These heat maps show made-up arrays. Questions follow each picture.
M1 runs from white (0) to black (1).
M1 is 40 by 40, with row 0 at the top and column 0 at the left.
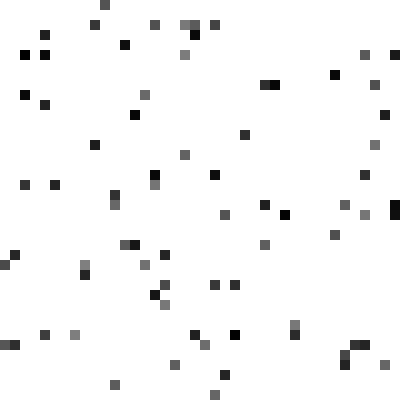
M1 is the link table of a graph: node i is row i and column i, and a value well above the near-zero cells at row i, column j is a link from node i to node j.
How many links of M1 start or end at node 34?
8
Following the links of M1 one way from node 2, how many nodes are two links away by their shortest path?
7
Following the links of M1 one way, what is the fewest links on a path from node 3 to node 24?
4
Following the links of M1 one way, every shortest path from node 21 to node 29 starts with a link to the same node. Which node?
node 28
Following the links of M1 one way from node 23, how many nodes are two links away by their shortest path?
4
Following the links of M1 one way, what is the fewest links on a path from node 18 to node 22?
3
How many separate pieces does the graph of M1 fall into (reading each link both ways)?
3
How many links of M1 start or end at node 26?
6
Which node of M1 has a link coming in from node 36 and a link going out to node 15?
node 17
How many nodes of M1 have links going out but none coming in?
4
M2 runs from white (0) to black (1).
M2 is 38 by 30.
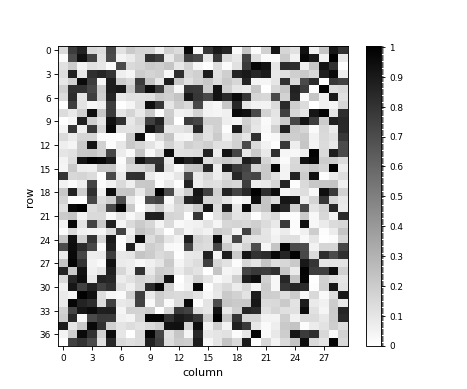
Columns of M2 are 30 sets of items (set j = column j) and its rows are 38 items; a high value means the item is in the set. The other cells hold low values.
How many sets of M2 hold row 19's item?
10
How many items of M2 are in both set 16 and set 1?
9
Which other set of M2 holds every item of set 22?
28
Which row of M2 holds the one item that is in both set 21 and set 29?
26
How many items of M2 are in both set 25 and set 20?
8
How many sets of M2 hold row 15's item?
7
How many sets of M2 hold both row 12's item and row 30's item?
2
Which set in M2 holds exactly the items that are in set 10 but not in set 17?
9
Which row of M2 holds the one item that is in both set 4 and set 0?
35
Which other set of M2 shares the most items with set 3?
5
